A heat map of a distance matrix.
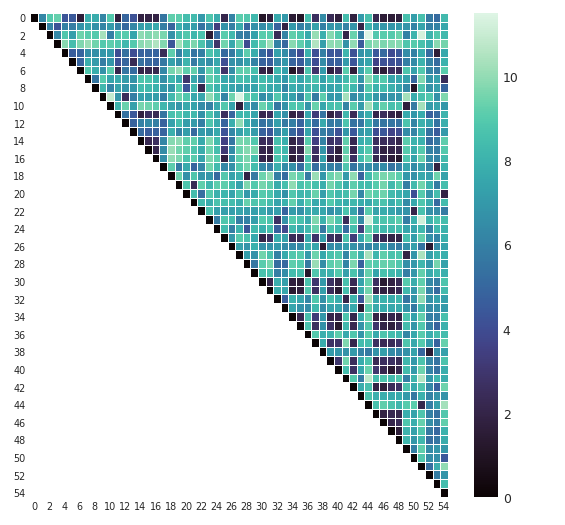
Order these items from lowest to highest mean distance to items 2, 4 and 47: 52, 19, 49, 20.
52, 49, 19, 20
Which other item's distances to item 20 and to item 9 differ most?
54
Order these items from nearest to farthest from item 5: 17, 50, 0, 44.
0, 17, 50, 44
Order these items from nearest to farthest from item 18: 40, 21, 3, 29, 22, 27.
3, 29, 22, 27, 21, 40
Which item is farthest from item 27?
9
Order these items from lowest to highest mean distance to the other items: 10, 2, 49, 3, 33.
33, 49, 10, 2, 3
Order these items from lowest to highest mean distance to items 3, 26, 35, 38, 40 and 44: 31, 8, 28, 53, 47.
47, 31, 53, 28, 8
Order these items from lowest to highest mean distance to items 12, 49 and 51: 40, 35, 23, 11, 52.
52, 11, 35, 40, 23
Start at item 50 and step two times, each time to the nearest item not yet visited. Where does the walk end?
22
